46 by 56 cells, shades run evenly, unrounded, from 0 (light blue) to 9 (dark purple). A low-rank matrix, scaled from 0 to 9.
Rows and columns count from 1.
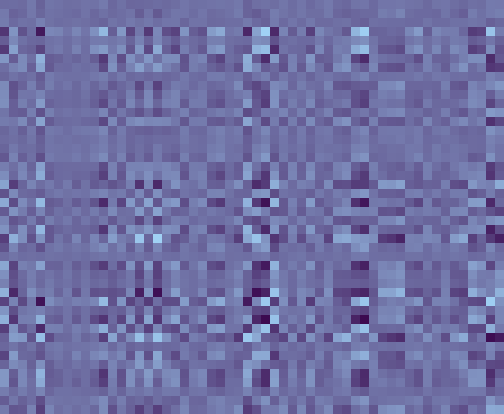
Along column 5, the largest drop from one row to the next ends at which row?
38
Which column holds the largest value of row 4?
5
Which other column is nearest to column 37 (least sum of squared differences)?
27
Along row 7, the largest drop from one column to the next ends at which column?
31
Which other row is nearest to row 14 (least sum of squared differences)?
19
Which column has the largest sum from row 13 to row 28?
55
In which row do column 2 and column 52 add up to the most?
33
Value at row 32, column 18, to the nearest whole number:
6
